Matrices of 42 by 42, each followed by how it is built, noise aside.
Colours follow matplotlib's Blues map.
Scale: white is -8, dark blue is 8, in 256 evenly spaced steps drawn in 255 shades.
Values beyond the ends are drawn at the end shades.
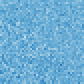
lower triangular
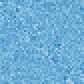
block diagonal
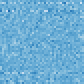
uneven rows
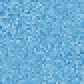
block diagonal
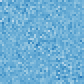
block diagonal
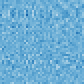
low rank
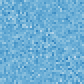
block diagonal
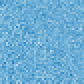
lower triangular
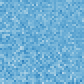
lower triangular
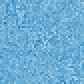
block diagonal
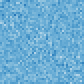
block diagonal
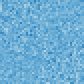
block diagonal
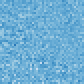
lower triangular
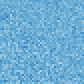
lower triangular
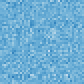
low rank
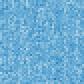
blocks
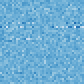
uneven rows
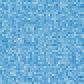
blocks
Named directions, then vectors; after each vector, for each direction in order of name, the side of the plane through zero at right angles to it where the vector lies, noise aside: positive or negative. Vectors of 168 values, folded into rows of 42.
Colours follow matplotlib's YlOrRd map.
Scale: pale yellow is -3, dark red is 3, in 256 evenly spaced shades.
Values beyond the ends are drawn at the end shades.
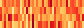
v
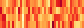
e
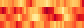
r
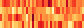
negative, negative, positive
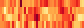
positive, negative, negative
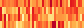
positive, negative, positive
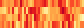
positive, negative, negative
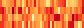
positive, positive, negative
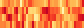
negative, positive, positive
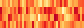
positive, positive, positive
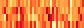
negative, positive, negative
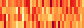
positive, negative, positive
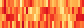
negative, positive, positive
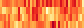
positive, negative, positive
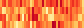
positive, negative, positive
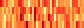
negative, negative, negative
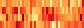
negative, positive, negative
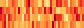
positive, positive, positive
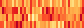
negative, positive, negative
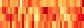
negative, positive, positive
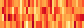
negative, positive, positive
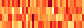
negative, negative, positive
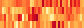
positive, negative, positive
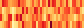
negative, negative, positive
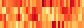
positive, negative, positive
